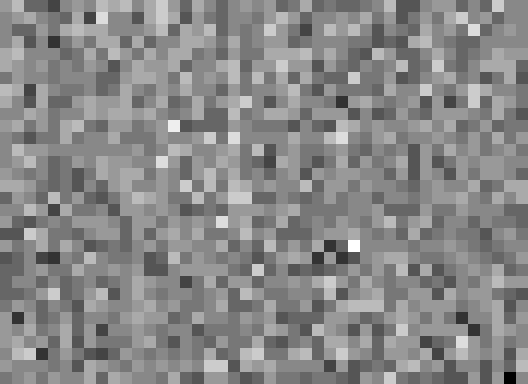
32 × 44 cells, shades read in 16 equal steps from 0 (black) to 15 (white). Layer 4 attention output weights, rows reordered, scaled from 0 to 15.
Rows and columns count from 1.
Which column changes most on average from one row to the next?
30
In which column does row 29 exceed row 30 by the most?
4
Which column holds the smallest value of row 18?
5
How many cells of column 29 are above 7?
20
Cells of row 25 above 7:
25
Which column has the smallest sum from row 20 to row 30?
7
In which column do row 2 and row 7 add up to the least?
34
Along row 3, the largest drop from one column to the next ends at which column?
41
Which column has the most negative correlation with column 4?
44
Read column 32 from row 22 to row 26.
9 9 8 10 11
